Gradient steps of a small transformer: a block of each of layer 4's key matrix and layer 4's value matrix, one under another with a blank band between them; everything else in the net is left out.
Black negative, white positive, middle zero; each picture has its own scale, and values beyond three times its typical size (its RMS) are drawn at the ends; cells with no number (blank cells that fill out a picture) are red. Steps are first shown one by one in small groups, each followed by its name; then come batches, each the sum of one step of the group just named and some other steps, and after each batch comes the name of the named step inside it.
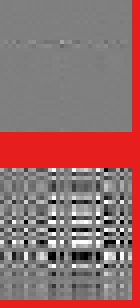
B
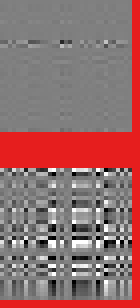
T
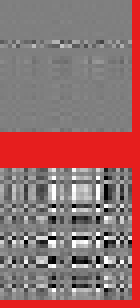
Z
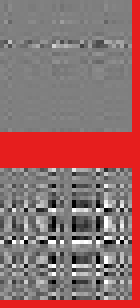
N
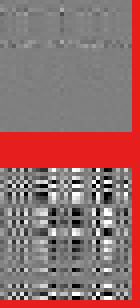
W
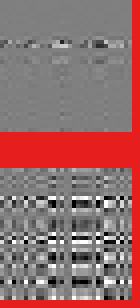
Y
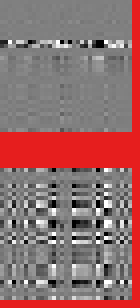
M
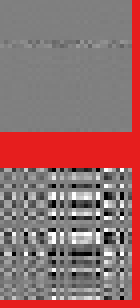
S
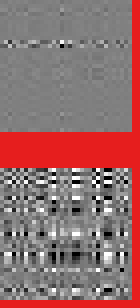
W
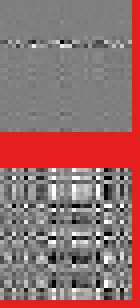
Z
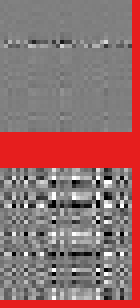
S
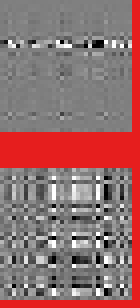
Z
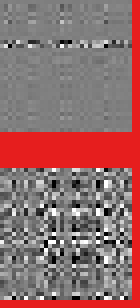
N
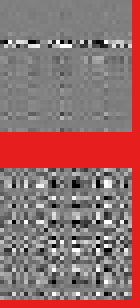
M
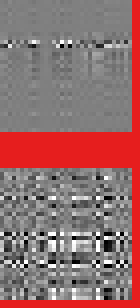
Y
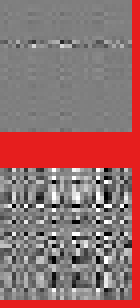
Z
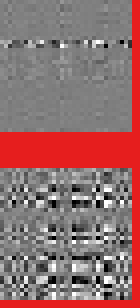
Y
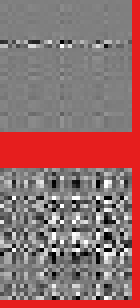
B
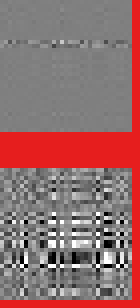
B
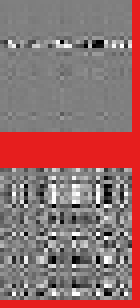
Z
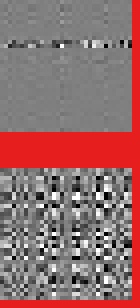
Y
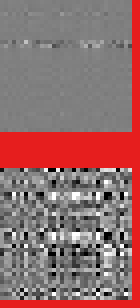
S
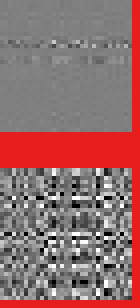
Y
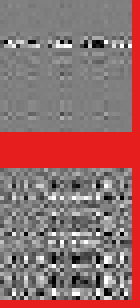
Y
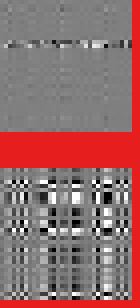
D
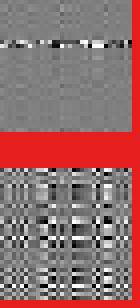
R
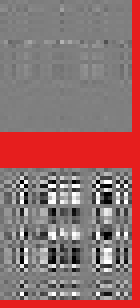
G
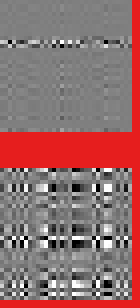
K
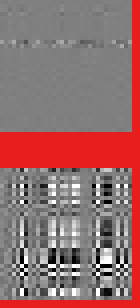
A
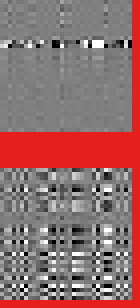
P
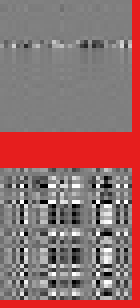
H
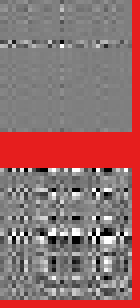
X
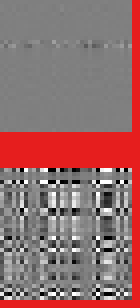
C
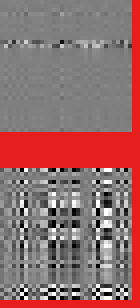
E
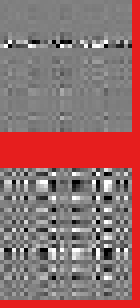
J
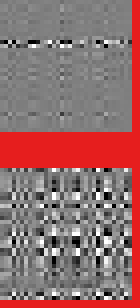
X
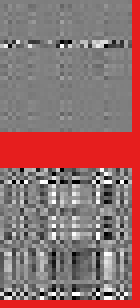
C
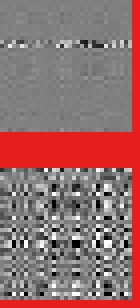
K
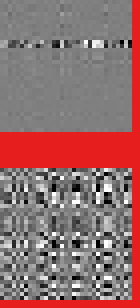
P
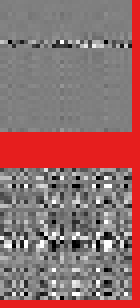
K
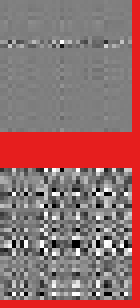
K
